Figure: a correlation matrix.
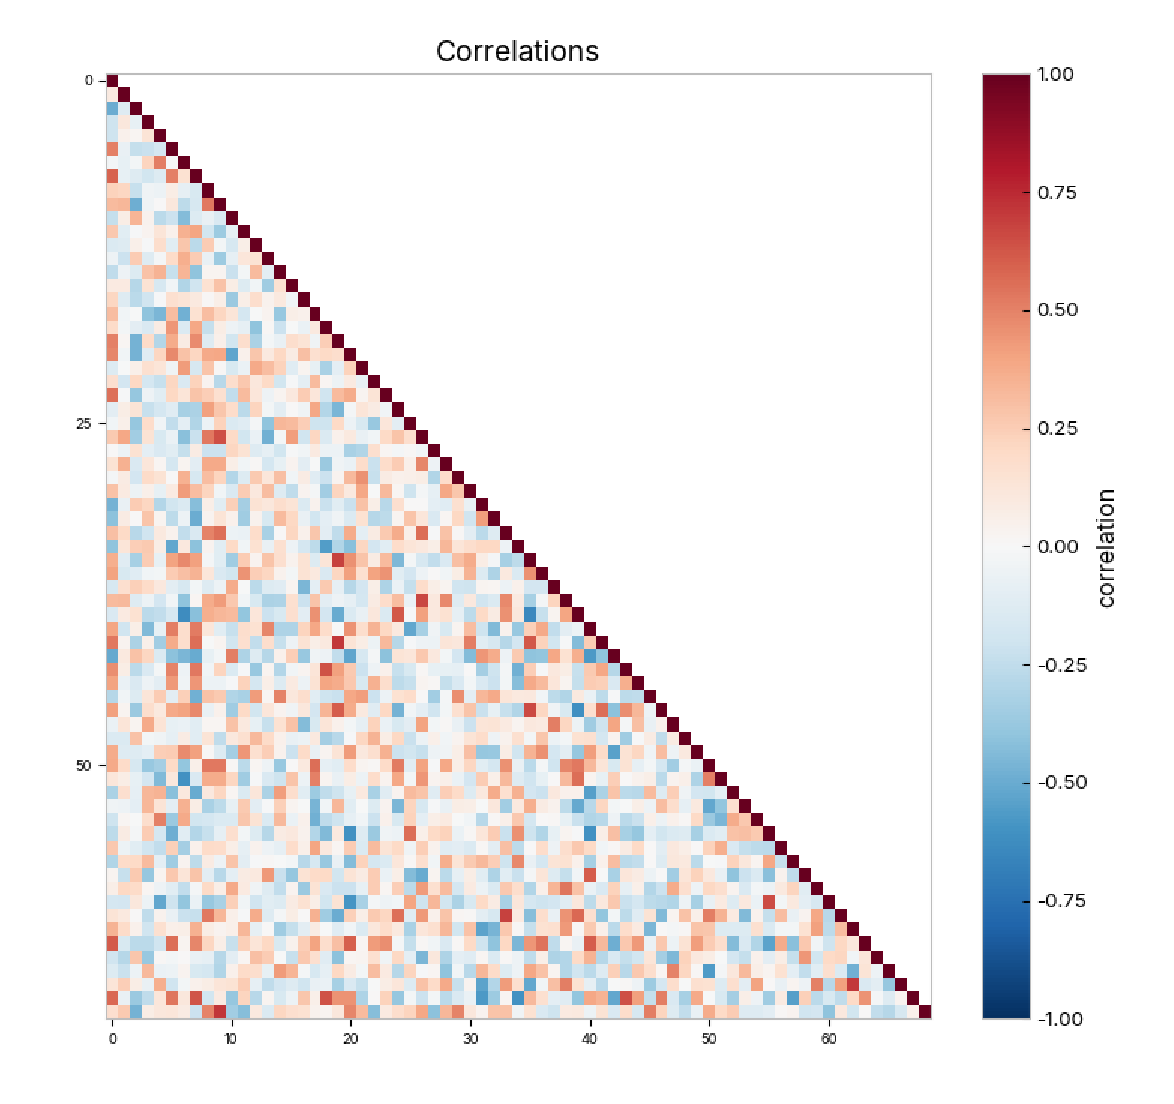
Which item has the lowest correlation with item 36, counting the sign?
42
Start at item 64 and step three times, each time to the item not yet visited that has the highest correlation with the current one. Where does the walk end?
63
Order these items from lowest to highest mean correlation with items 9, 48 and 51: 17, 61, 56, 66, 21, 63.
66, 21, 63, 56, 17, 61
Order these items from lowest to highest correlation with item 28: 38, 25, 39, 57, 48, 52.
48, 25, 39, 52, 57, 38
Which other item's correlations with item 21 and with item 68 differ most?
9
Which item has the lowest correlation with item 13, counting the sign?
26
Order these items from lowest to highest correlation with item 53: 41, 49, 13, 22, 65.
22, 13, 49, 41, 65
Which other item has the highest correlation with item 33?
61
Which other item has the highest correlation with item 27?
60
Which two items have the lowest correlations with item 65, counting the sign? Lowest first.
50, 62
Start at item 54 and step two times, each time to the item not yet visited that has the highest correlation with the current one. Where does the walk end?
6
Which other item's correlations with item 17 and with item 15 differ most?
40
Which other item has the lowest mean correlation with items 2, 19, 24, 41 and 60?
4
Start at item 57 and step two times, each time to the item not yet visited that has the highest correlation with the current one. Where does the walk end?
55
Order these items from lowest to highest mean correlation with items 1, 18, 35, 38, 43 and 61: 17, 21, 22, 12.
12, 21, 22, 17
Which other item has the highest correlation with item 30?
41
